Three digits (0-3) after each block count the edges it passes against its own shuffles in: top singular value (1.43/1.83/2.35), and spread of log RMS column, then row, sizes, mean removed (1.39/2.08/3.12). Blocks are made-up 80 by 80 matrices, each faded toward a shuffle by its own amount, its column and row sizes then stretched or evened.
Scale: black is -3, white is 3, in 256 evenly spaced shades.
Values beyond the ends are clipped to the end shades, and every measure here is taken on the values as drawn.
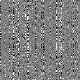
3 3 0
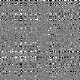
3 2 3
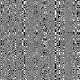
3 3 1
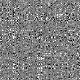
2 2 2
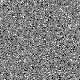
1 0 1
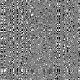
3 3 1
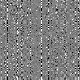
3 3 0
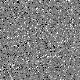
0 1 1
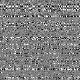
3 0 3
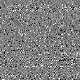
2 1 2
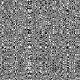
3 2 1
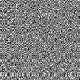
3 1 0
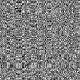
3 1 1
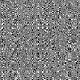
3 2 1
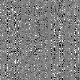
2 3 1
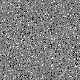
1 1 0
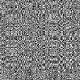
3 2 1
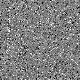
0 1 0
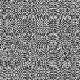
3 1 1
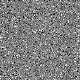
0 1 1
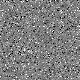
0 0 1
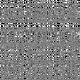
3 2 3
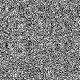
2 0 0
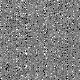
0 2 0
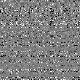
2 1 3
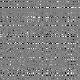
3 2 3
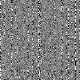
1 3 0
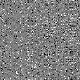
2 2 0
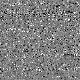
1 0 2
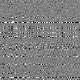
3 1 3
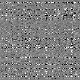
2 2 3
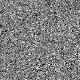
0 0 1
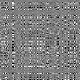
3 3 3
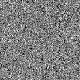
1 0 0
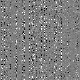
0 3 1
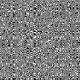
3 2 1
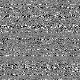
0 0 3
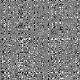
2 3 2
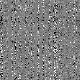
1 3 1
